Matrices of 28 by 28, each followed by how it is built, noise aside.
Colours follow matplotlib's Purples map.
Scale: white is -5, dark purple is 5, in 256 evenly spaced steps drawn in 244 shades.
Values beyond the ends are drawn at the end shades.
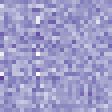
low rank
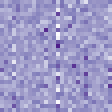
uneven columns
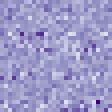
uneven rows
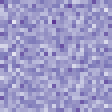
repeating rows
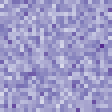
noise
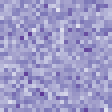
noise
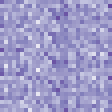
repeating rows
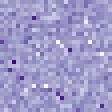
sparse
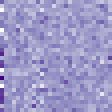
uneven columns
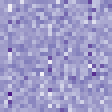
uneven columns
